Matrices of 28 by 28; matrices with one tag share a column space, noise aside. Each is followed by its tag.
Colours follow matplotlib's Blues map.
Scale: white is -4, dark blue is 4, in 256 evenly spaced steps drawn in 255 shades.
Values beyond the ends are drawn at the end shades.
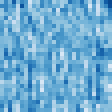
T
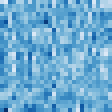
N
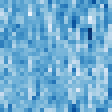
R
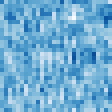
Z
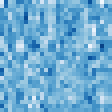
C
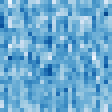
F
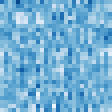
N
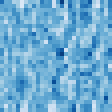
T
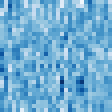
T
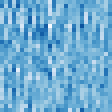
R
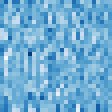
N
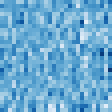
N
